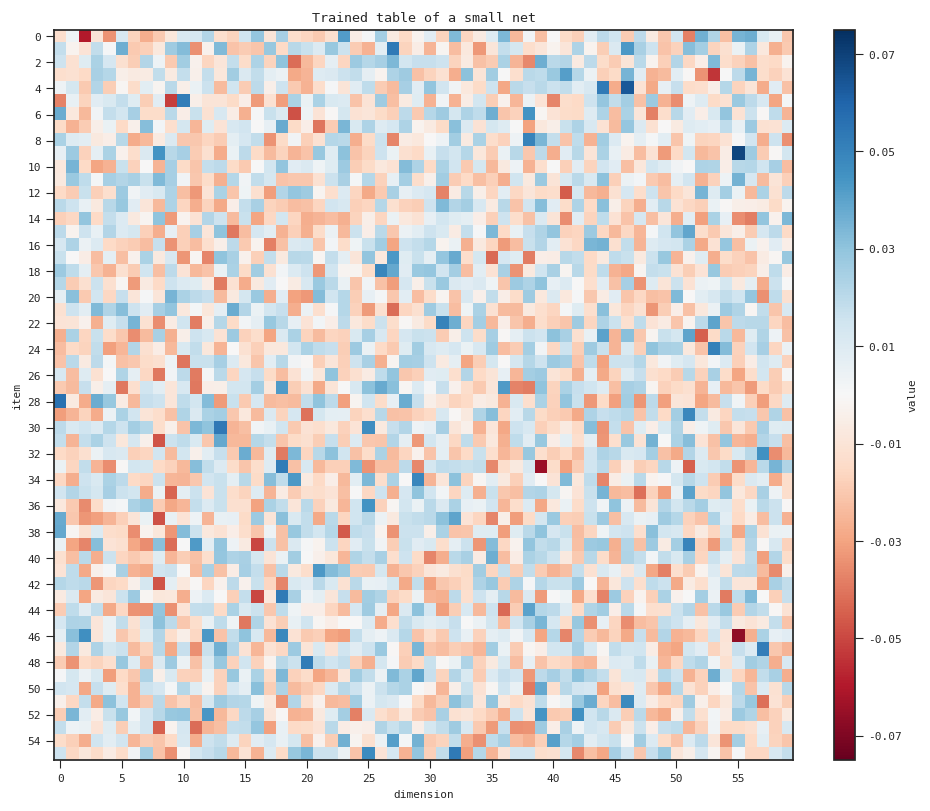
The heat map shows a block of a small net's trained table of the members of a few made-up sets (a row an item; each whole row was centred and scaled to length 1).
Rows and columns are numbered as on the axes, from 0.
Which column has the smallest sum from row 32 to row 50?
9
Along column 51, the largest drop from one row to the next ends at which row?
33
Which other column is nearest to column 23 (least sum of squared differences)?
55
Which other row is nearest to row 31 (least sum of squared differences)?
15
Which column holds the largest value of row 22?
31
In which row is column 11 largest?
39
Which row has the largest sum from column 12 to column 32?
17
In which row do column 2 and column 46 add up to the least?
0
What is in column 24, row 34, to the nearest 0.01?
0.01
